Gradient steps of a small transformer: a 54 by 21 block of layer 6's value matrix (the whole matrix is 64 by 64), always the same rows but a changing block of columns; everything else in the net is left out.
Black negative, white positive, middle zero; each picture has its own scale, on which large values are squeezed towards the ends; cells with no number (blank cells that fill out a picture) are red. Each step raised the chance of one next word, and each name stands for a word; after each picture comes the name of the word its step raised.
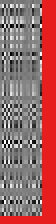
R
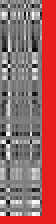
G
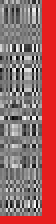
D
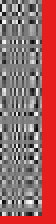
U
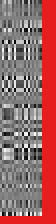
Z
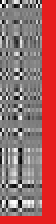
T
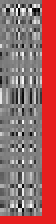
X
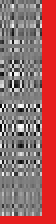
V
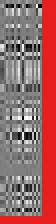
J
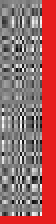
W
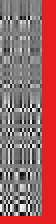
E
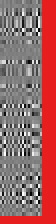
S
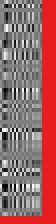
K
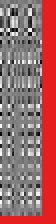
S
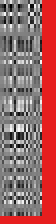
U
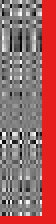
G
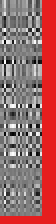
S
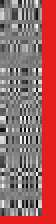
K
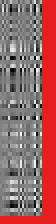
D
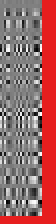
W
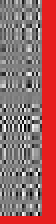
V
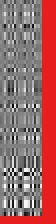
K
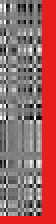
D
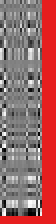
Z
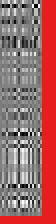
T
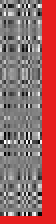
G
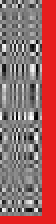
J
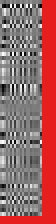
R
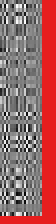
U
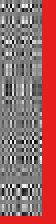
R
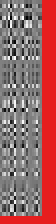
E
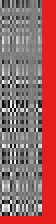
E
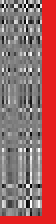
T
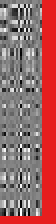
Z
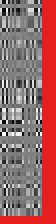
X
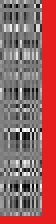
K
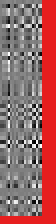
R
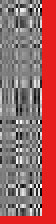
X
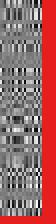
K
